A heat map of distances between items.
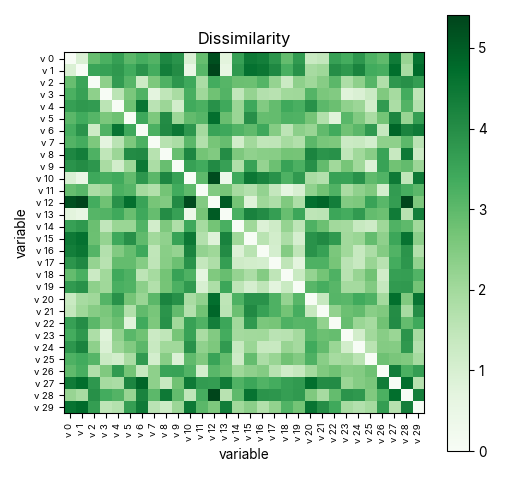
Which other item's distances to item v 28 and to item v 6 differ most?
v 2
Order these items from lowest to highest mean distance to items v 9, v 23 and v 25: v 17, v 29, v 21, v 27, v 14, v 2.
v 14, v 29, v 17, v 27, v 21, v 2
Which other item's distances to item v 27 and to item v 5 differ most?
v 22
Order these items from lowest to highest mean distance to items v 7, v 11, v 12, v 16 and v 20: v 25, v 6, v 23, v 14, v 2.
v 14, v 23, v 25, v 2, v 6
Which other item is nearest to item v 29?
v 8
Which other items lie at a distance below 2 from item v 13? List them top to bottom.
v 0, v 1, v 10, v 20, v 21, v 28
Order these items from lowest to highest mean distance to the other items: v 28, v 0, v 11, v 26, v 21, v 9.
v 11, v 26, v 21, v 9, v 0, v 28
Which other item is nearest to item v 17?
v 19
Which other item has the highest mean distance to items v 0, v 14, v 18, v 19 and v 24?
v 27
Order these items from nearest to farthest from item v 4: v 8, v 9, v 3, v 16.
v 9, v 3, v 8, v 16
